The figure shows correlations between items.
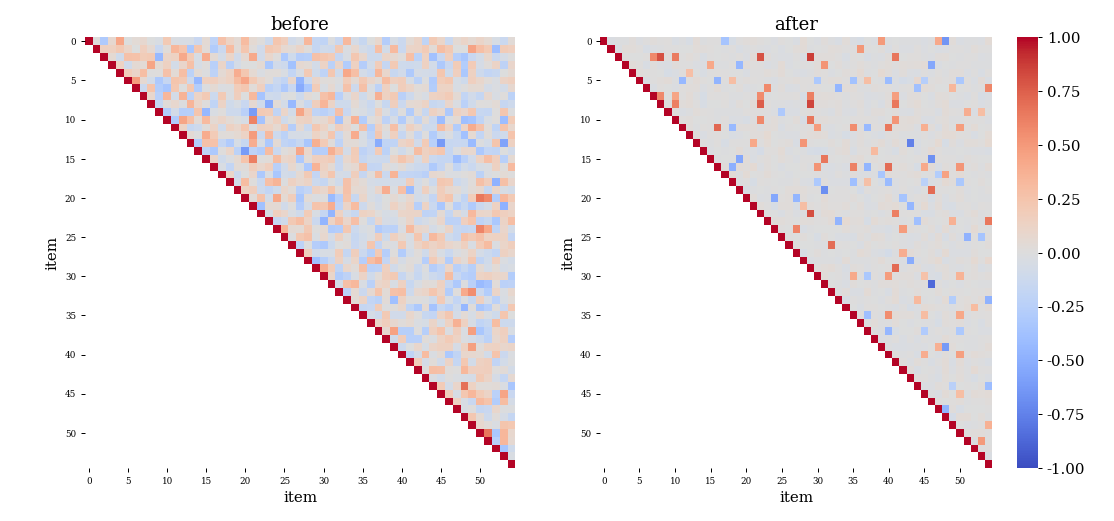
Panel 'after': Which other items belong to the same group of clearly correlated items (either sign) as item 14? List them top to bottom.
38
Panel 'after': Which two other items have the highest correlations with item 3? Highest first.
31, 15
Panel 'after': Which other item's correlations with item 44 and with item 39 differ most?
48
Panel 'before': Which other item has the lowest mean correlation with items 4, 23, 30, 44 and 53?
13
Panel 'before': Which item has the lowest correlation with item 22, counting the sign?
31
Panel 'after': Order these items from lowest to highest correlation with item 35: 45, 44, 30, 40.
44, 45, 30, 40
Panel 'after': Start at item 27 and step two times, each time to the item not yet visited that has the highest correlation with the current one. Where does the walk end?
42
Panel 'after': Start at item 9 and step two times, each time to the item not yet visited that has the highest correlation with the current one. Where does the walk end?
53
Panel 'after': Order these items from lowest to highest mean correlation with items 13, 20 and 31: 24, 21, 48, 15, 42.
24, 42, 48, 21, 15
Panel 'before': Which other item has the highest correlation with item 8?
3
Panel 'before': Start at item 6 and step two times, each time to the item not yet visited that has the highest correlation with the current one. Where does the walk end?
20
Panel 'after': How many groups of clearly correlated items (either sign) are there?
13
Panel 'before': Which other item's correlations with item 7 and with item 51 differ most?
50
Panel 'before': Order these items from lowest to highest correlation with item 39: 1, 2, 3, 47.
47, 2, 3, 1
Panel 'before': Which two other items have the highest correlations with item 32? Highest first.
49, 48
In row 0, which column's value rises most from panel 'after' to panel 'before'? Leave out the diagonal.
48
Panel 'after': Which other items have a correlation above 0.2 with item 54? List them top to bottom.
6, 23, 49
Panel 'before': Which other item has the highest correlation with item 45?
53
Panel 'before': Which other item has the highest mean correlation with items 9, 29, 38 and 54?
16
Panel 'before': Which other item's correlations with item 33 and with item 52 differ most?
18
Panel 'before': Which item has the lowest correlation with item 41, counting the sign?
19
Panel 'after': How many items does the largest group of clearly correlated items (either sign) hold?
10
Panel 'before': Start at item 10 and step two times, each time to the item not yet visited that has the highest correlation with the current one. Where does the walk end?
15
